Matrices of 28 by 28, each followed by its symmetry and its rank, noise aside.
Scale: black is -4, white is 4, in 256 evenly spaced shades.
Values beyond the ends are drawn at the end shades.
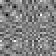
symmetric, rank three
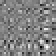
symmetric, rank three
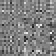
antisymmetric, rank four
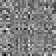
no symmetry, rank four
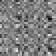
no symmetry, rank three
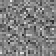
antisymmetric, rank four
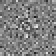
symmetric, rank five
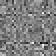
no symmetry, rank five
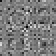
symmetric, rank four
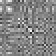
symmetric, rank three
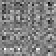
no symmetry, rank three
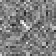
symmetric, rank five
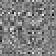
no symmetry, rank five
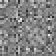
symmetric, rank five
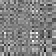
no symmetry, rank three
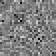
symmetric, rank five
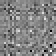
symmetric, rank four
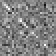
symmetric, rank four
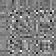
antisymmetric, rank four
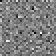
no symmetry, rank five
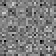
symmetric, rank four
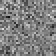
no symmetry, rank five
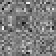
symmetric, rank four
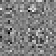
no symmetry, rank five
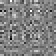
no symmetry, rank four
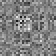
symmetric, rank three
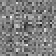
no symmetry, rank five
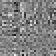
no symmetry, rank five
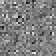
symmetric, rank five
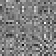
antisymmetric, rank four
